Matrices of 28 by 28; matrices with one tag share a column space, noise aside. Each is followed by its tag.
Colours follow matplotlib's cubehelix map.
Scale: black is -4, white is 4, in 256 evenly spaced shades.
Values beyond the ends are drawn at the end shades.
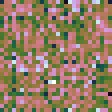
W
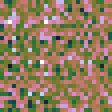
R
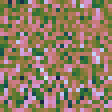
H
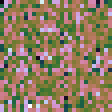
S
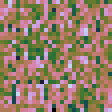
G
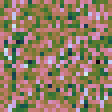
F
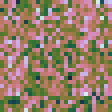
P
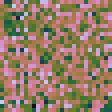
S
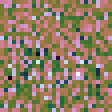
F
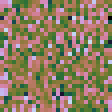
P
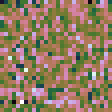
H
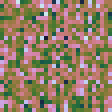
S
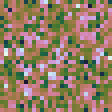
F
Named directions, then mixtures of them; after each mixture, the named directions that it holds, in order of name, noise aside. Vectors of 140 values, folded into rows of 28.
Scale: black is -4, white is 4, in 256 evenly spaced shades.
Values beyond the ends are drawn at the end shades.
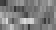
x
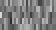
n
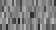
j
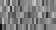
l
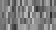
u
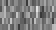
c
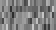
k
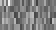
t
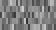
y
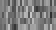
u.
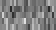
k, x, y.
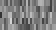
n.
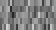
k, l, u.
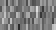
c.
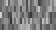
n.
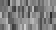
n, u, x.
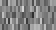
c, y.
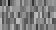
t.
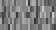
c, k.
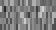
c, l.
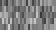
c, u, x.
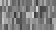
c, t.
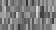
c.
